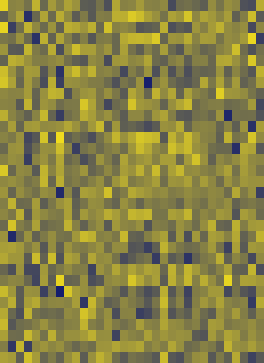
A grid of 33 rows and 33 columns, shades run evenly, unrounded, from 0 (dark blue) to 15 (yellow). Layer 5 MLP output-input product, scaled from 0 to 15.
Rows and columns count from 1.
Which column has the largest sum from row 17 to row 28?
9
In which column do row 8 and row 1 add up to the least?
19
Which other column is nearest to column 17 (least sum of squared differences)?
18
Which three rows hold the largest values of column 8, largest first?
13, 26, 14
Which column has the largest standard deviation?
8
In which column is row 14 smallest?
30
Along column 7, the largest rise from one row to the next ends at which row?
5
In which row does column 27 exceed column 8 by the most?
27
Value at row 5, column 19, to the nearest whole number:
8
